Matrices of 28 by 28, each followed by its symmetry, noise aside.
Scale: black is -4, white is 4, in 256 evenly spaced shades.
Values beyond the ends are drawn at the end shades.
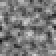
same after a half turn.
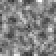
same after a half turn.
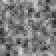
same after a half turn.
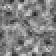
same after a half turn.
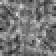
same after a half turn.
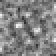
same after a half turn.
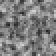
same after a half turn.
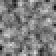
same after a half turn.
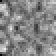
mirrored top to bottom.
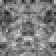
mirrored left to right.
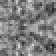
mirrored top to bottom.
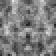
mirrored left to right.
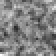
no symmetry.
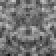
mirrored left to right.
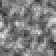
same after a half turn.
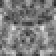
mirrored left to right.
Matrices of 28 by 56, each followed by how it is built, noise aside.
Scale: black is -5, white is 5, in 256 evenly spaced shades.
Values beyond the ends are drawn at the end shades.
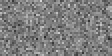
noise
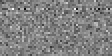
uneven rows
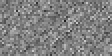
Hankel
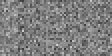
repeating rows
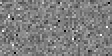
sparse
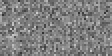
blocks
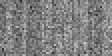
blocks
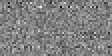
uneven rows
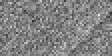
Hankel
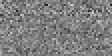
uneven rows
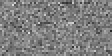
uneven rows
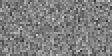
noise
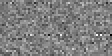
uneven rows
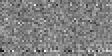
uneven rows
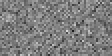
Hankel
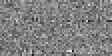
uneven rows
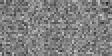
blocks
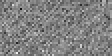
Hankel
